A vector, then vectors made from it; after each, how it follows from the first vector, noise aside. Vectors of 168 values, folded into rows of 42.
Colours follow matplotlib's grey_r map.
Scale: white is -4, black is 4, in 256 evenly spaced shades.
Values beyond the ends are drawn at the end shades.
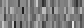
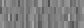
wrapped around, shrunk.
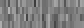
wrapped around, shrunk.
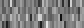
reversed.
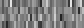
reversed.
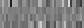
reversed, negated, partly zeroed.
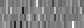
partly zeroed.
